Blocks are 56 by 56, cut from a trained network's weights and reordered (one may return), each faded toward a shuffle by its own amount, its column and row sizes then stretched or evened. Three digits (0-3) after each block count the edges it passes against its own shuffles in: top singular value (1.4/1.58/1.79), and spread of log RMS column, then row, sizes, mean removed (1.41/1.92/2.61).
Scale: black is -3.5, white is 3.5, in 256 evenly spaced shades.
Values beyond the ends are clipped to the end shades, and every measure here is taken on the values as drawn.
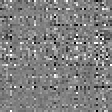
1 3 3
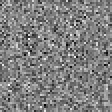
2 1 0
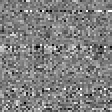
2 0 3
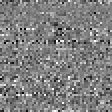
0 1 3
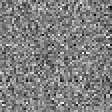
2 0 2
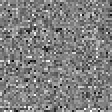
0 2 2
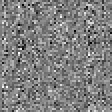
0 3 0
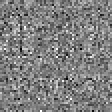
3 1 2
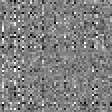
3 3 2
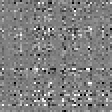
1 3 3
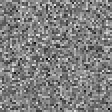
1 0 0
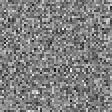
2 0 0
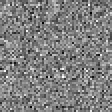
2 0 1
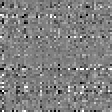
3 2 3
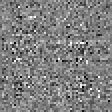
0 2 2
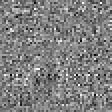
1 1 2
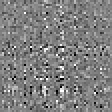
3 3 2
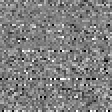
0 0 3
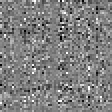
0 3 2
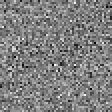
0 0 1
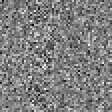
1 1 0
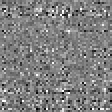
1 2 3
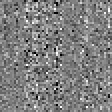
2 3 0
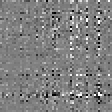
2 3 3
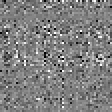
1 2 3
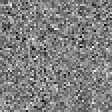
0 1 1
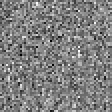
2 1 0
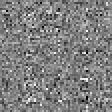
2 2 2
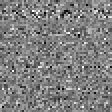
1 0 3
